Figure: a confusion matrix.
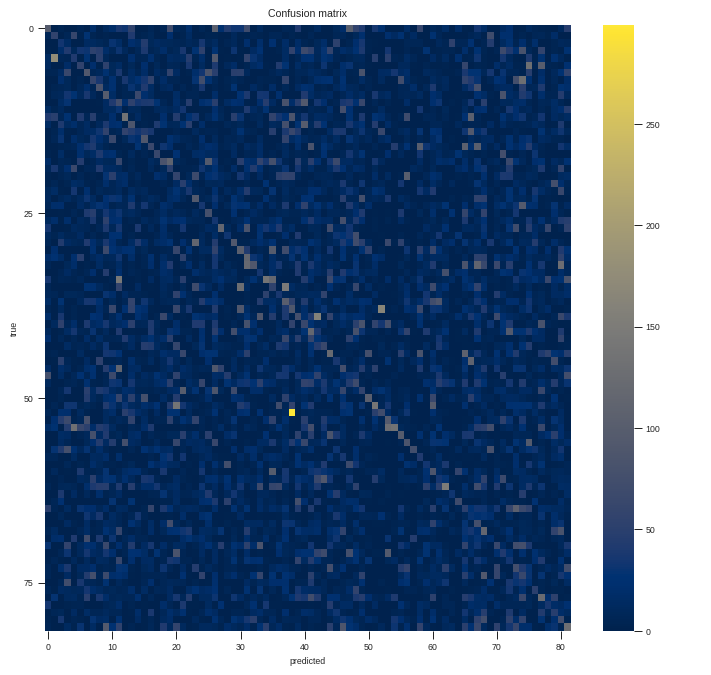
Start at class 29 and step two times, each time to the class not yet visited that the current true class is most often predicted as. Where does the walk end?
49
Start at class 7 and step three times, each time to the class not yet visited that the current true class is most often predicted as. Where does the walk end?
80
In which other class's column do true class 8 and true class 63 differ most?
67
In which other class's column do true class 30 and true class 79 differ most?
35
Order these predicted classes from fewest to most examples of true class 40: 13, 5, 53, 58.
5, 58, 13, 53
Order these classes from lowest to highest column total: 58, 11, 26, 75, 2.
2, 58, 75, 11, 26
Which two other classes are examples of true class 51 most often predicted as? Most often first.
20, 60
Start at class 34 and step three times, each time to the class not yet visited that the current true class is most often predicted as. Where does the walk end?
26
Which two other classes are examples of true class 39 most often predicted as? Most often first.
42, 33
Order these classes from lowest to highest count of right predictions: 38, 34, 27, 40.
40, 38, 27, 34
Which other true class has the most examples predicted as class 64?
60
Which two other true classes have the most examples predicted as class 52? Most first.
38, 14
